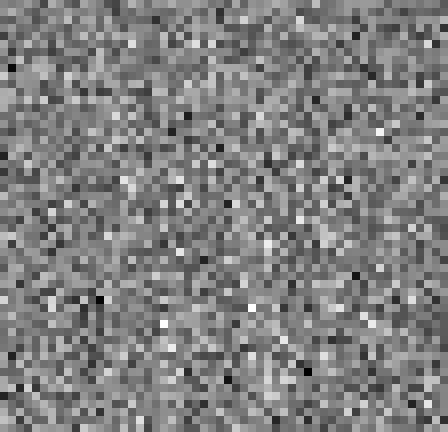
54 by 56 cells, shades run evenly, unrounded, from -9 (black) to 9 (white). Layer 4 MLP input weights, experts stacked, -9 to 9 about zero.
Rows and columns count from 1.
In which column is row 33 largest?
29
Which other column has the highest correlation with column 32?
7
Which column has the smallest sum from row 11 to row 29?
19
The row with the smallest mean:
2
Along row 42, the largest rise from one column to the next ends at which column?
14
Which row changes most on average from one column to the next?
26
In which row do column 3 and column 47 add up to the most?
41
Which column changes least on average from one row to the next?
20
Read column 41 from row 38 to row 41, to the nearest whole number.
4 2 2 -1
